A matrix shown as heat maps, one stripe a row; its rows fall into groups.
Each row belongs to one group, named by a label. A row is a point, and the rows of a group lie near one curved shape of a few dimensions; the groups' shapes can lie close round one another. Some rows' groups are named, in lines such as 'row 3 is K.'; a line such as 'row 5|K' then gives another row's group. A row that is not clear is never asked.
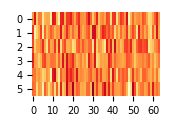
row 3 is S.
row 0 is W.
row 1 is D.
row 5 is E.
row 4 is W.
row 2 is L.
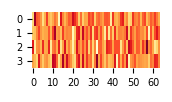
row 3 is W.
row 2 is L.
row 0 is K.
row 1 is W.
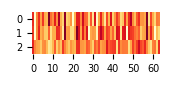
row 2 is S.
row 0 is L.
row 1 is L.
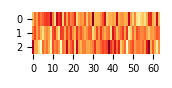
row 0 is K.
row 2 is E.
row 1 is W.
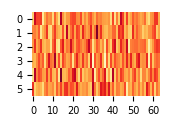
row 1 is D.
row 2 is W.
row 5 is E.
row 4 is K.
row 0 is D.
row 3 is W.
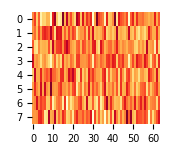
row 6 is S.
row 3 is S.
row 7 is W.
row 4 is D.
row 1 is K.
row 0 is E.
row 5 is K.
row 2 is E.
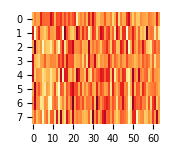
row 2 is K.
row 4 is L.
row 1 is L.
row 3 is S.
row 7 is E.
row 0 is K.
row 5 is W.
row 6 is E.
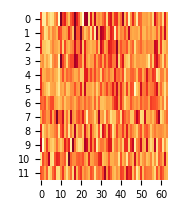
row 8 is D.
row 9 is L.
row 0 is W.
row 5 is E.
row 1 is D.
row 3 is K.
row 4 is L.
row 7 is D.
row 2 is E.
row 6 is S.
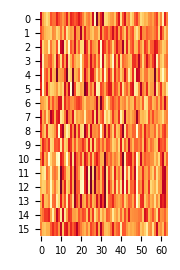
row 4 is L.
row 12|W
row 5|L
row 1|E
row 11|W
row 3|L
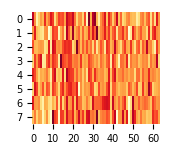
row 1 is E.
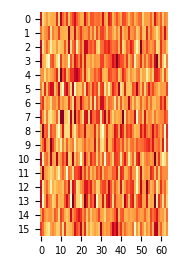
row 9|S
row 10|L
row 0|E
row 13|L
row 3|E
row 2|L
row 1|D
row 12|L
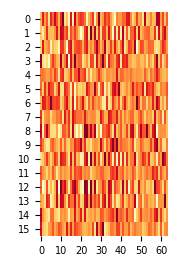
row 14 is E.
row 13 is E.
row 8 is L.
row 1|W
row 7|E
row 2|W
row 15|S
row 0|D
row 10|W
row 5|S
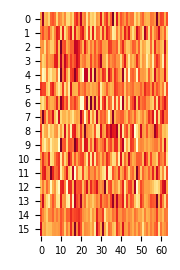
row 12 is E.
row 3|K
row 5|S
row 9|W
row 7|K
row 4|W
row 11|S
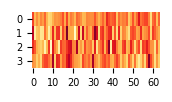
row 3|K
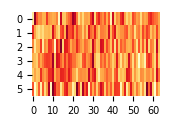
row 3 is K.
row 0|K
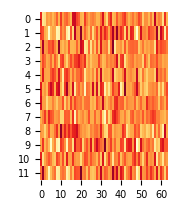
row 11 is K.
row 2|K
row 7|S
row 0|E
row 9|E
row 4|K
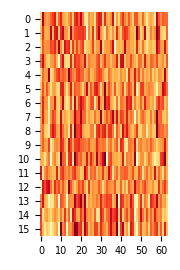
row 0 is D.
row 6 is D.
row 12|D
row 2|K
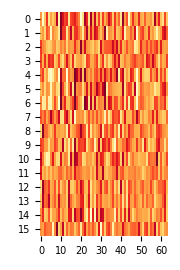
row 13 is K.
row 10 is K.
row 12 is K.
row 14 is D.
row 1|W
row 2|E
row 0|W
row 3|S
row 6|W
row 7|S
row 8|K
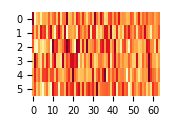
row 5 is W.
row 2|W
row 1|S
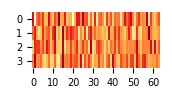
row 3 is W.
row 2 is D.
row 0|L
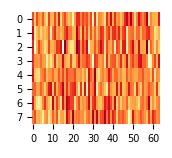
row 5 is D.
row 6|K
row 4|S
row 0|L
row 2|L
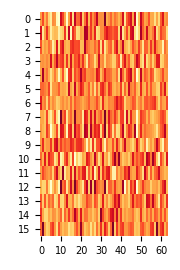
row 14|E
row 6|S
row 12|W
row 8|E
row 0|E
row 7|W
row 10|S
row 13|S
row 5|D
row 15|K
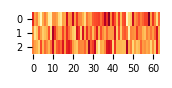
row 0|E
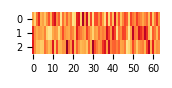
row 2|E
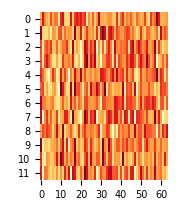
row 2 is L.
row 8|W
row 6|S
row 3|L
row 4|E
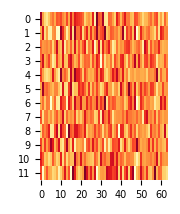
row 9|S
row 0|S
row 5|W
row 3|W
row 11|L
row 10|E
